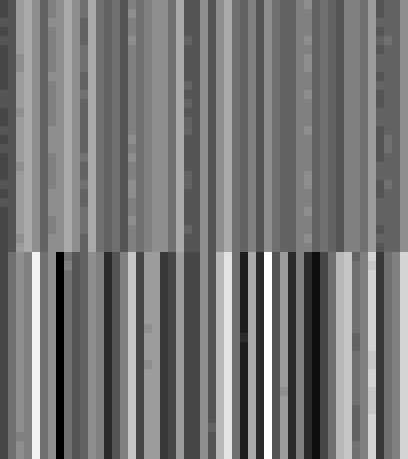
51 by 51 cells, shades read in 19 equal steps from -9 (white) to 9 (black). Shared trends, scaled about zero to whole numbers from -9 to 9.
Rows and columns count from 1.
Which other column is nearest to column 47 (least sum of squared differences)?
51
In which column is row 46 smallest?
34
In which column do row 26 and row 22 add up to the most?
1
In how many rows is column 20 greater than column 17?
23
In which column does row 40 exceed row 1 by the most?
8
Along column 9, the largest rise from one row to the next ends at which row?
29
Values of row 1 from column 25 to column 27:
3 -1 3
